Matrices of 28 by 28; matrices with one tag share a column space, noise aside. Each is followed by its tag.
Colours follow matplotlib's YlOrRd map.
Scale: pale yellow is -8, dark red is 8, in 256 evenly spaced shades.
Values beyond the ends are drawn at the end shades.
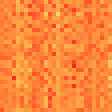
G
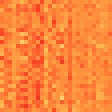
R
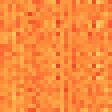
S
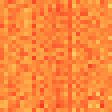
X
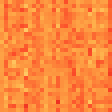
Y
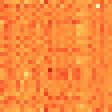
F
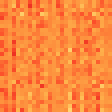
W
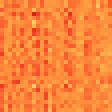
W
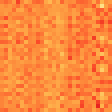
X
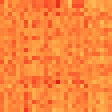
W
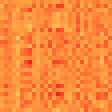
R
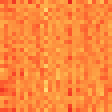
F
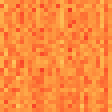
Y
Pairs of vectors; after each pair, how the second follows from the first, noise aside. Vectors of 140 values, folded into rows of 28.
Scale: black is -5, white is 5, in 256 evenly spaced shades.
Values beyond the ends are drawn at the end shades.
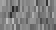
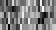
reversed, scaled up.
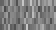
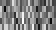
reversed, scaled up.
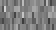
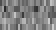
negated.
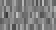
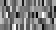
negated, scaled up.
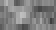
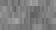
reversed, negated, shrunk.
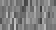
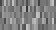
wrapped around, negated.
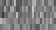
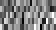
reversed, negated, scaled up.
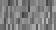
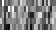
reversed, scaled up.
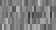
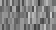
negated.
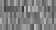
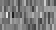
wrapped around, negated.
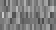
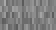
reversed, negated, shrunk.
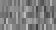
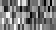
reversed, negated, scaled up.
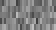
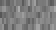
reversed, negated, shrunk.
